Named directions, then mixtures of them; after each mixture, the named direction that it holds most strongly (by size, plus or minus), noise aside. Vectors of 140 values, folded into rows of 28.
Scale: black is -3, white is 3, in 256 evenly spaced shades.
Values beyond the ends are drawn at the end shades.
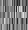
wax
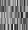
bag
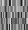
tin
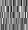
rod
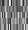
tin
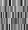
tin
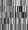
wax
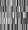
bag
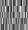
rod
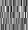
rod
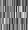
wax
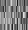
bag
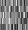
bag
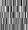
rod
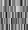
tin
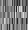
wax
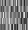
bag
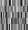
tin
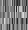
wax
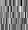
rod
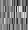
wax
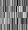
wax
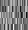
bag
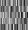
bag
